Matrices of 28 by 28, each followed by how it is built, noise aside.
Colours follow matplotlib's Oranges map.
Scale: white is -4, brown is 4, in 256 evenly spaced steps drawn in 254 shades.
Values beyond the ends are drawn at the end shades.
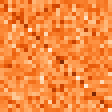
diagonal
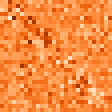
banded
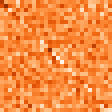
diagonal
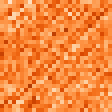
Hankel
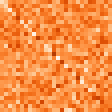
diagonal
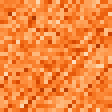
Hankel
